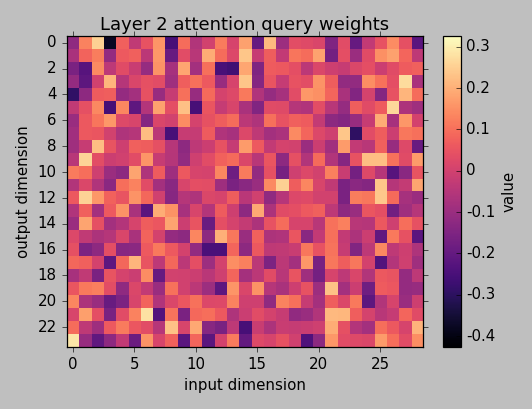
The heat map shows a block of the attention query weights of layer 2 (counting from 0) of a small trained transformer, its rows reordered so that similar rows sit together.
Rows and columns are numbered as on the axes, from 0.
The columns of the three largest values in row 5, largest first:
26, 9, 7
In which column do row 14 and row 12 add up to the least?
11
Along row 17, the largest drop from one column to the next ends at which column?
20
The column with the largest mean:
25
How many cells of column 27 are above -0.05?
17
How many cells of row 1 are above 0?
19
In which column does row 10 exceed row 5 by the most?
5
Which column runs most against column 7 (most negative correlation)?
6
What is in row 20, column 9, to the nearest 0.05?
0.05
